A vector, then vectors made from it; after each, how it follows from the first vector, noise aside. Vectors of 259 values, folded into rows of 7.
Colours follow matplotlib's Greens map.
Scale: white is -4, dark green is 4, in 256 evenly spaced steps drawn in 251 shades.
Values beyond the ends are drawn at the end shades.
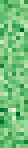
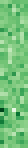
partly zeroed.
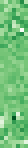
negated, partly zeroed.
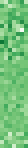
negated, partly zeroed.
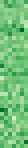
partly zeroed.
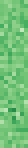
negated, shrunk.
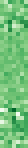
negated, partly zeroed.
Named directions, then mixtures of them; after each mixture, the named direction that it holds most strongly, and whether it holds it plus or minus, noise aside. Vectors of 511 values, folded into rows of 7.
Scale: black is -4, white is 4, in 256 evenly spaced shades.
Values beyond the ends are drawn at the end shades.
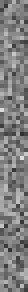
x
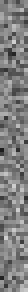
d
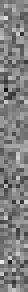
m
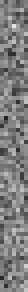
d, plus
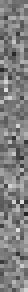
m, minus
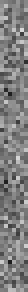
m, plus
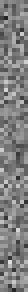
m, minus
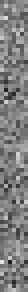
m, plus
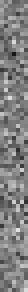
d, plus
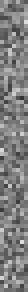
d, minus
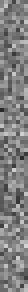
x, minus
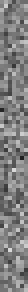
x, minus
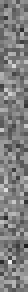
m, minus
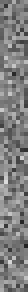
x, plus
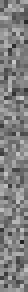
x, plus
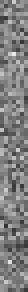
x, plus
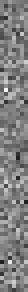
m, minus
